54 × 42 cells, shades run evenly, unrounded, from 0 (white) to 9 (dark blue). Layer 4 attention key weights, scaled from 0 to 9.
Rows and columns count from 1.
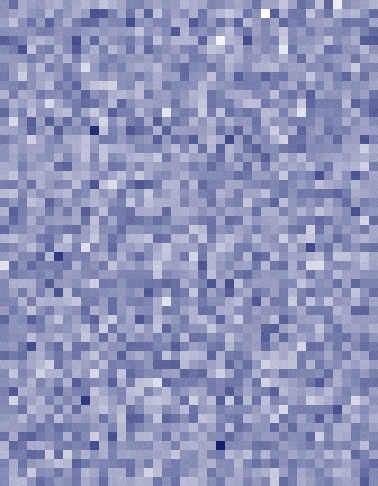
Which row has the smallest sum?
27
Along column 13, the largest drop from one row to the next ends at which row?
36
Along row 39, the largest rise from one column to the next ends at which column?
35
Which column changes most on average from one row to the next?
11
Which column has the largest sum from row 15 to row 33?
7
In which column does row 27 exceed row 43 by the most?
18
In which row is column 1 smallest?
30
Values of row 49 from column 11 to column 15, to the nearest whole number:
2 4 7 3 5
